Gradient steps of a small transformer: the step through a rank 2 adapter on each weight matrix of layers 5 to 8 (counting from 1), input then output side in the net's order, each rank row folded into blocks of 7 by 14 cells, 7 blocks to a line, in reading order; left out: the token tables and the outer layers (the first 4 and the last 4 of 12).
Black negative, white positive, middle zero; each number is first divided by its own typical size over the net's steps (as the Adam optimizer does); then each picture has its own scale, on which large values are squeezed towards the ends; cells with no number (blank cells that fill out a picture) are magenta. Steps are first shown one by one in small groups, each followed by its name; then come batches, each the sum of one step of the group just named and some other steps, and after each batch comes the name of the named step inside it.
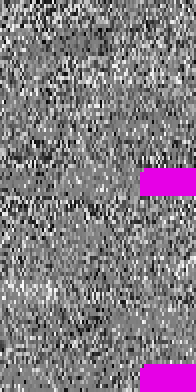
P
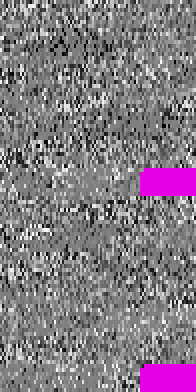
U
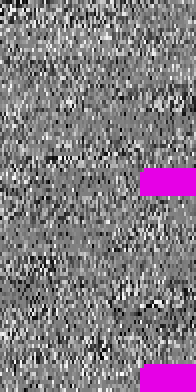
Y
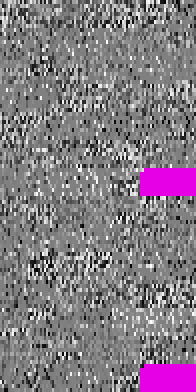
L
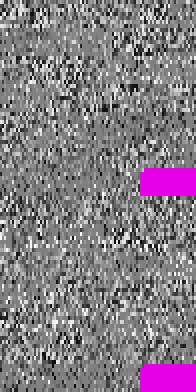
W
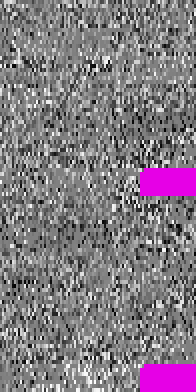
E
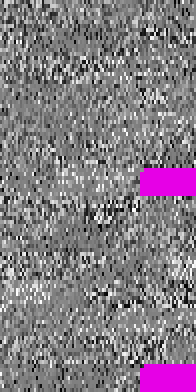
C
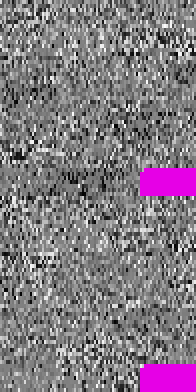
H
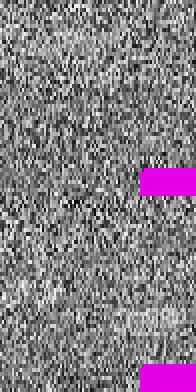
P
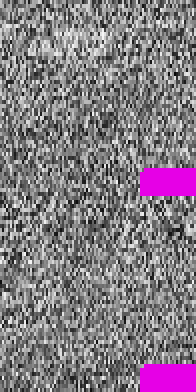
H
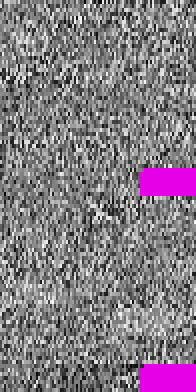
C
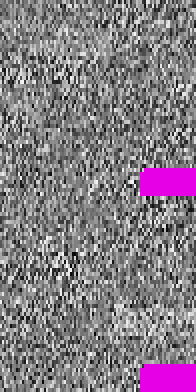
E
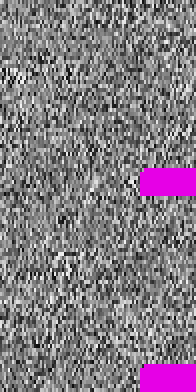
W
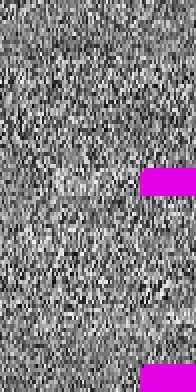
U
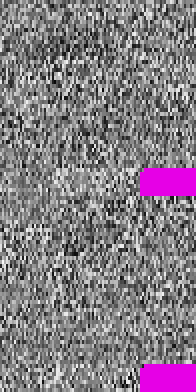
U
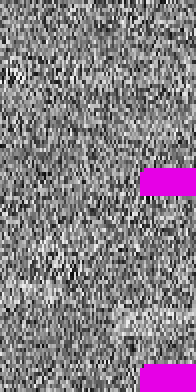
P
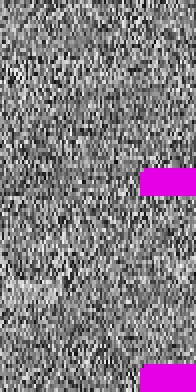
P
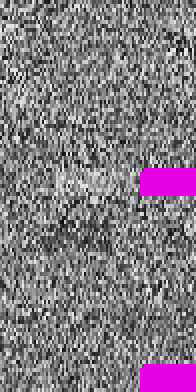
P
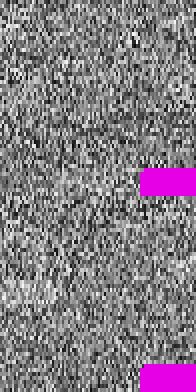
P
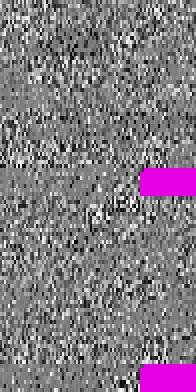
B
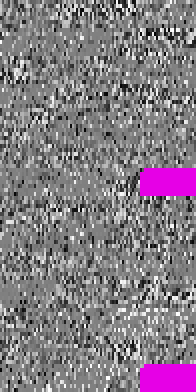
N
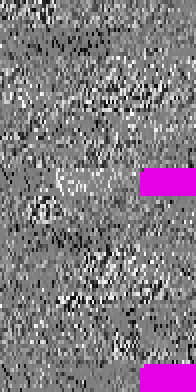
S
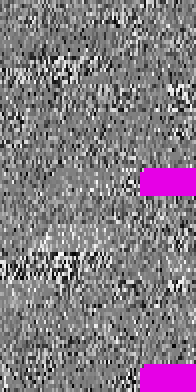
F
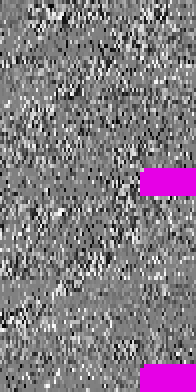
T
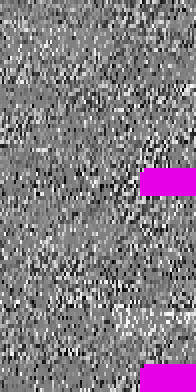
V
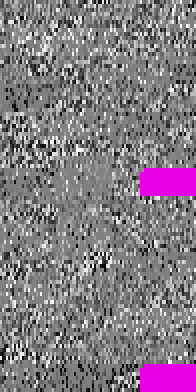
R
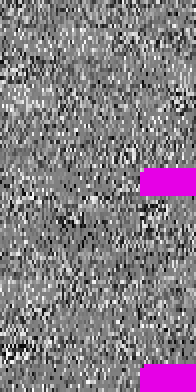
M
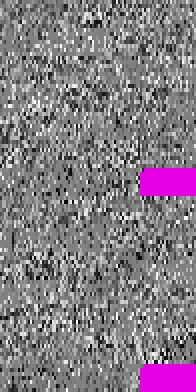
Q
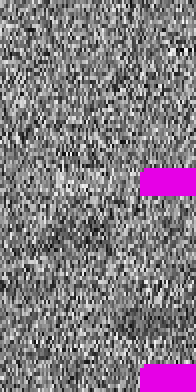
S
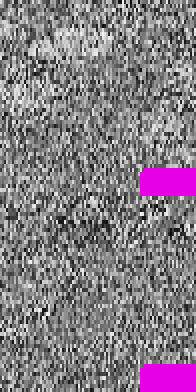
M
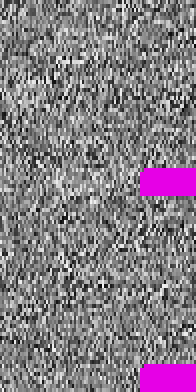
F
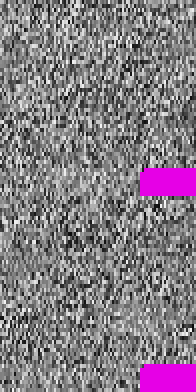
B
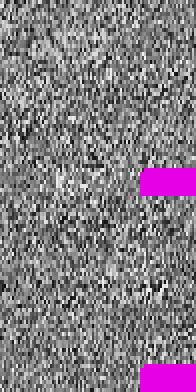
S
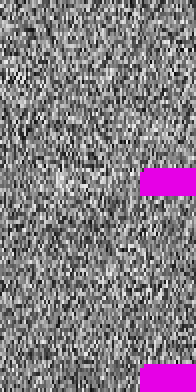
S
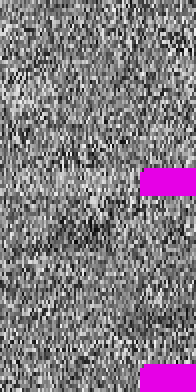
B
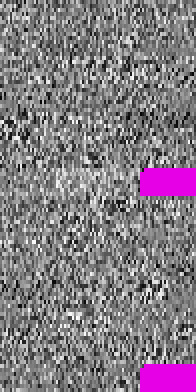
B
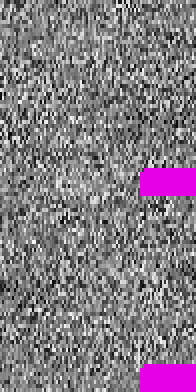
N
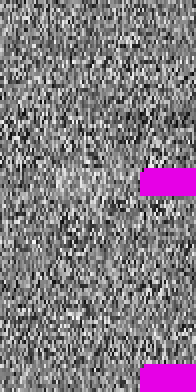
B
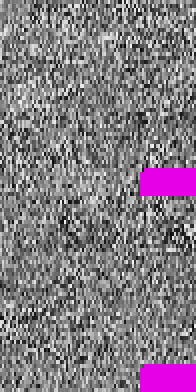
B
